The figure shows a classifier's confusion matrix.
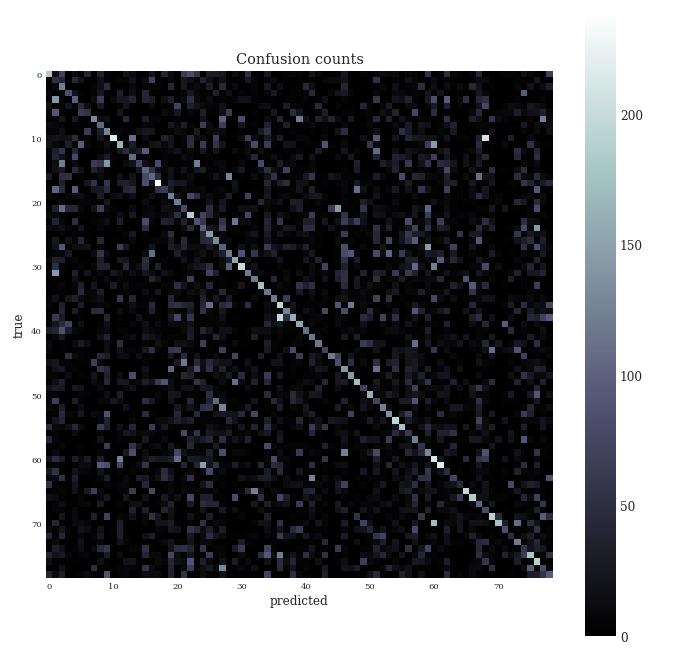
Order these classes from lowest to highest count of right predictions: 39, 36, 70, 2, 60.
2, 39, 70, 36, 60
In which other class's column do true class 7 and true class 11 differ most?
60
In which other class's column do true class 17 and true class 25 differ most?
15
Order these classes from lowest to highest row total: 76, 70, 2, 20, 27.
20, 2, 76, 70, 27
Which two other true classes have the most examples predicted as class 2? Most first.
14, 21
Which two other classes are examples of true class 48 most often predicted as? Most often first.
29, 18
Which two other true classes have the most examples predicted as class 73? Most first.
70, 43
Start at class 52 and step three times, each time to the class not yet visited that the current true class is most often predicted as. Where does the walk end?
46
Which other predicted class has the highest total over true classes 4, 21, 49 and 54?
1
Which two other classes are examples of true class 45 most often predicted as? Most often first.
21, 7
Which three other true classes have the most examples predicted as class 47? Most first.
36, 28, 53
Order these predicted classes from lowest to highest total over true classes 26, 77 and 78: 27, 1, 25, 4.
4, 1, 25, 27
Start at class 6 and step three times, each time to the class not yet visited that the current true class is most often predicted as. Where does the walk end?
28
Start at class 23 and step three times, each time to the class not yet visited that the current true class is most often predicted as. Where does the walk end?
24
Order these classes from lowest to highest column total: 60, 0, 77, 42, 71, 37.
71, 42, 37, 0, 77, 60
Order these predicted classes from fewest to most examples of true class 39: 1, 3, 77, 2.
77, 1, 2, 3
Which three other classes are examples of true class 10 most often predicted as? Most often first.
68, 13, 51
